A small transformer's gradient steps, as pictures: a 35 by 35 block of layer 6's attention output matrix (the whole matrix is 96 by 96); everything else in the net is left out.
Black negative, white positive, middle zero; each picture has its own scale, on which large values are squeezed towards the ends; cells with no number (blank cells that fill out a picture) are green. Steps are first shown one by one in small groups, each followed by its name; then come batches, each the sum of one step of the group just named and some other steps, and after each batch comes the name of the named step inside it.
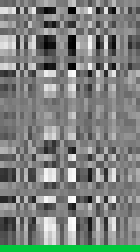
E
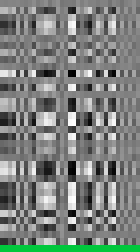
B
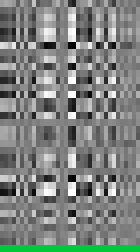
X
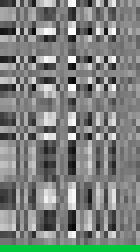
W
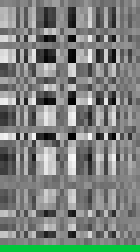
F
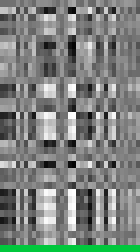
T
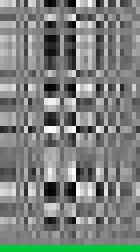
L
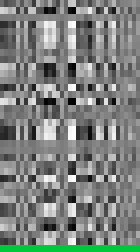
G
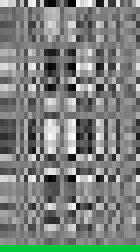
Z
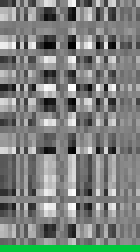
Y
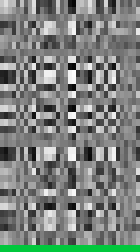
X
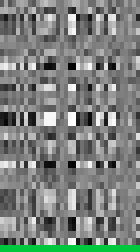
W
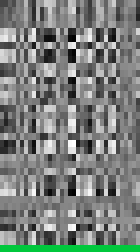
F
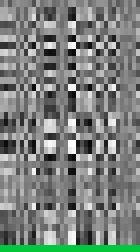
G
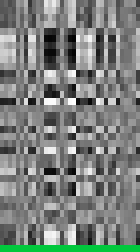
L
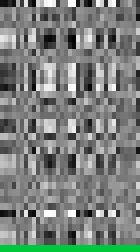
Y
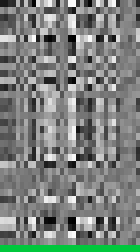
W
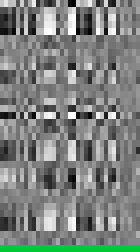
X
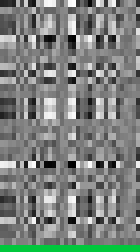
W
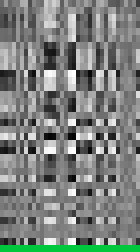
X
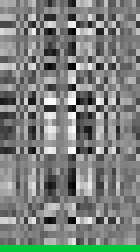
Z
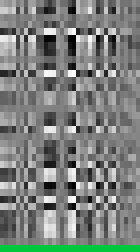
E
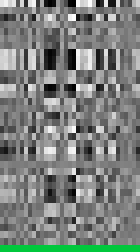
L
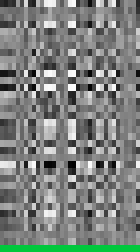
G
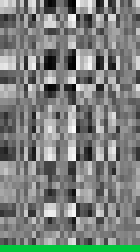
G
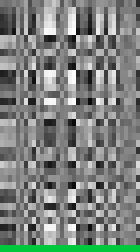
X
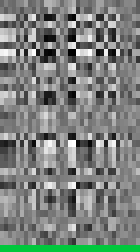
F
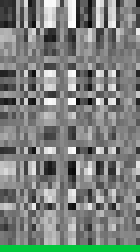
X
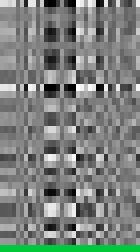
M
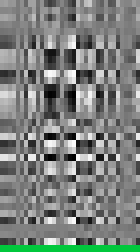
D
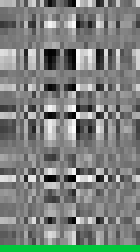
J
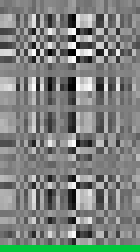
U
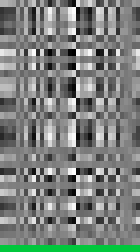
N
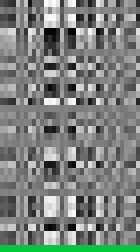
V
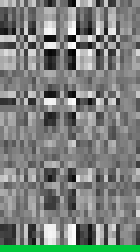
J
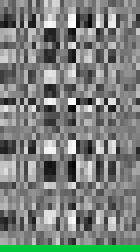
V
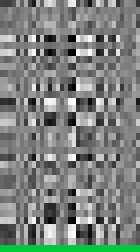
U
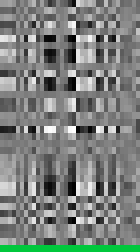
J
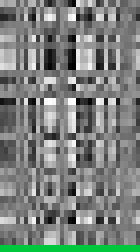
N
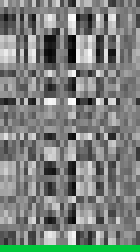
V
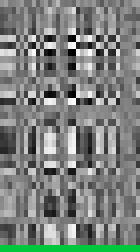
N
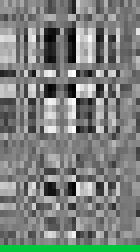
M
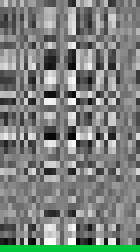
D
